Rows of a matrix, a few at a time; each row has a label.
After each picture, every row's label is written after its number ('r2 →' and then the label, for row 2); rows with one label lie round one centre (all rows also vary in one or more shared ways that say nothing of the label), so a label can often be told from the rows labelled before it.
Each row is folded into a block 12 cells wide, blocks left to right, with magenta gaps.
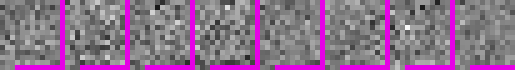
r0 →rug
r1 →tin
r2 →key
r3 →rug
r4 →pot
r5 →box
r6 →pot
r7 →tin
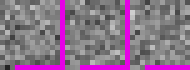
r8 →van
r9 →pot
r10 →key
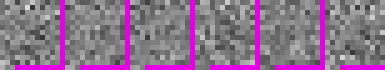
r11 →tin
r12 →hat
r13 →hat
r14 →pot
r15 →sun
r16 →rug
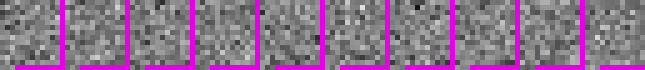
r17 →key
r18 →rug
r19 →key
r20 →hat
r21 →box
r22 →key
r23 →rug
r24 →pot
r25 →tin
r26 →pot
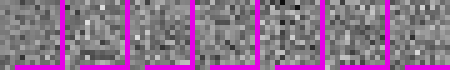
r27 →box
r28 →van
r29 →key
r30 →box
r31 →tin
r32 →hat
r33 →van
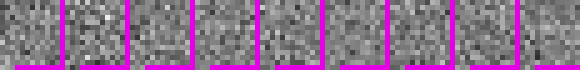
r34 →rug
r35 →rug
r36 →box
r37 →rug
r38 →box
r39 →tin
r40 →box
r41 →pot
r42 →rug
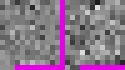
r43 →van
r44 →hat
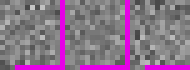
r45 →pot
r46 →van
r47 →hat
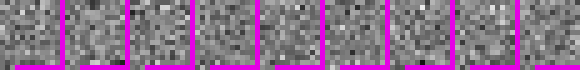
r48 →key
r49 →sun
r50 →hat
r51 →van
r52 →box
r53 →pot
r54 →hat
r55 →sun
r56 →box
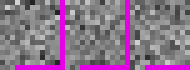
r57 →sun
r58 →rug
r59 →key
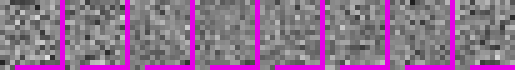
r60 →rug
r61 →van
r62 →box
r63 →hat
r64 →pot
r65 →hat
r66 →box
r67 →rug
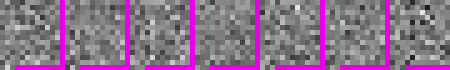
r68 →rug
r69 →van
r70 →hat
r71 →pot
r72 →key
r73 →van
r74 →rug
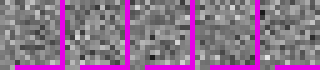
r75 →box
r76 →rug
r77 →van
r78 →van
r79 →hat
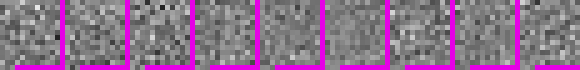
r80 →box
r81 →key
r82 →rug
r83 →hat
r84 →hat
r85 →hat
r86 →box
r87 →box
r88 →hat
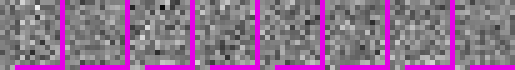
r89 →hat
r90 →pot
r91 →key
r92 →box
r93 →key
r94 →van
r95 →hat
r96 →hat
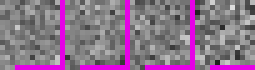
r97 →pot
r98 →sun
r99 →tin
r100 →tin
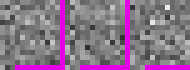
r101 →pot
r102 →pot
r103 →van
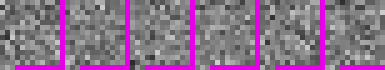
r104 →pot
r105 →tin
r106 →rug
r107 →van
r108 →rug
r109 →tin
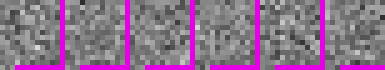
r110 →rug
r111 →pot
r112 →hat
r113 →key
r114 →pot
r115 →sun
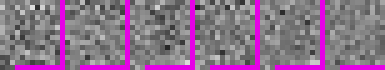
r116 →box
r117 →hat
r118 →hat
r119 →van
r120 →key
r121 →rug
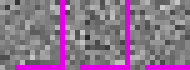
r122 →hat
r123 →rug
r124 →hat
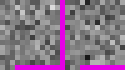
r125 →key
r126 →box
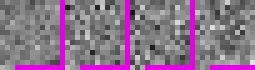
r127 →sun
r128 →tin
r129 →rug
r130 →pot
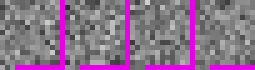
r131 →hat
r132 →rug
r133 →rug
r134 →key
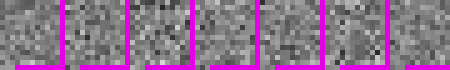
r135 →key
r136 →van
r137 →key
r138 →hat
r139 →key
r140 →rug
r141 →hat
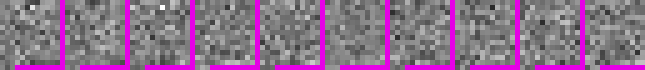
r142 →pot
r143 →rug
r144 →box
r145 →key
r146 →pot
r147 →pot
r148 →van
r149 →sun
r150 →tin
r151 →rug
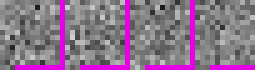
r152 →hat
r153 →pot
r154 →pot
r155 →tin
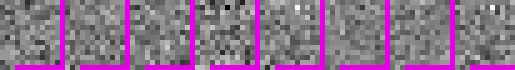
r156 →van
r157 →key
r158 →van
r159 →rug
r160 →box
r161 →sun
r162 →pot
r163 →box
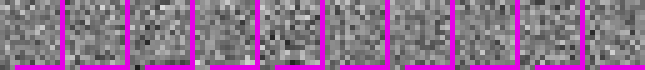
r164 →box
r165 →key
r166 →tin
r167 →box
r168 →pot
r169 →box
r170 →box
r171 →van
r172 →tin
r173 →sun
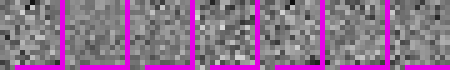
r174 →hat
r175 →box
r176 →box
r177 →key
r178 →sun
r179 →hat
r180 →key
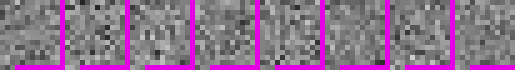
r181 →tin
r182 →tin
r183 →hat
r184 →box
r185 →key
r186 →sun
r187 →pot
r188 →sun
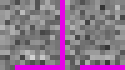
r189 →rug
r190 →tin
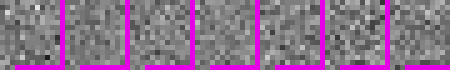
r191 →tin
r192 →box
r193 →box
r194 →hat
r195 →sun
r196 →hat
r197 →hat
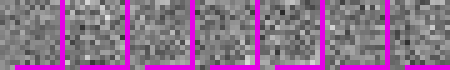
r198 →rug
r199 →tin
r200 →box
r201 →tin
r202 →pot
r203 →van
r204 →rug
